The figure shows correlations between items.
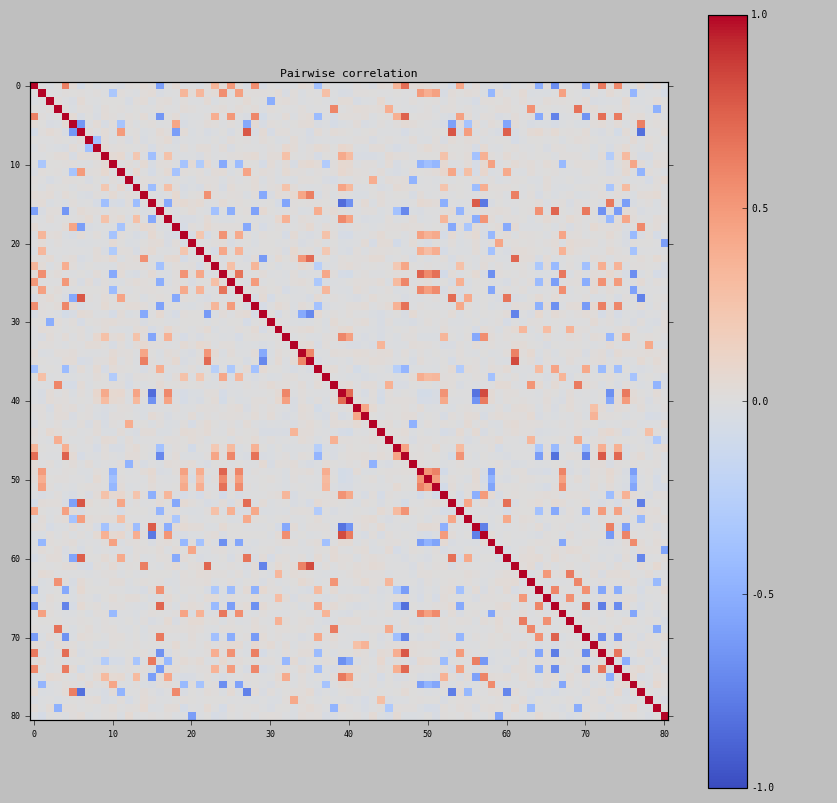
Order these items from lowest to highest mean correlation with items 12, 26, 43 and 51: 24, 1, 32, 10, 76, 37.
76, 10, 32, 37, 1, 24
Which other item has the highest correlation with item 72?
47
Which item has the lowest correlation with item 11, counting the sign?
77
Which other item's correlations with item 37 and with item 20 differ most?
80
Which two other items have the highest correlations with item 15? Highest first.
56, 73
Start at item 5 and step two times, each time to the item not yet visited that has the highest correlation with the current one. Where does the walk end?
18
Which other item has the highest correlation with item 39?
57
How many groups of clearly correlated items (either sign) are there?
13
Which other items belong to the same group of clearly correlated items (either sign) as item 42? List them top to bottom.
41, 71
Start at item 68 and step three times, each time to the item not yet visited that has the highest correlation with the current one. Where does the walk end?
31
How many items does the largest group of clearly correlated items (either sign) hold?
15
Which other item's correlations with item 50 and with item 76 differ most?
24
